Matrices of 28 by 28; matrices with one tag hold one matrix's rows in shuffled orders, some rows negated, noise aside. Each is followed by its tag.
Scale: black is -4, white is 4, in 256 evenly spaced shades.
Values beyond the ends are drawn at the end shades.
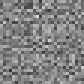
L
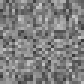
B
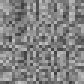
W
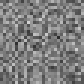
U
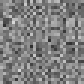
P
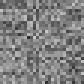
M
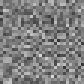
L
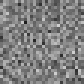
P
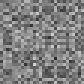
L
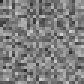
W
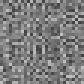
P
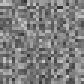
W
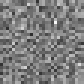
W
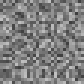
W
